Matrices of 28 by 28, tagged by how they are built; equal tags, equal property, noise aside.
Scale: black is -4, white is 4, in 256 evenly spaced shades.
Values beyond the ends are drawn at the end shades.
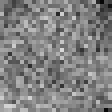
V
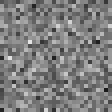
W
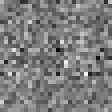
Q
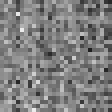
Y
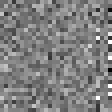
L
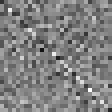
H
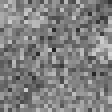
V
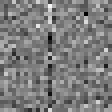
L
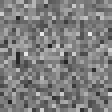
W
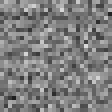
Y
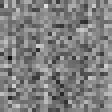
Y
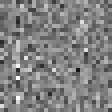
L
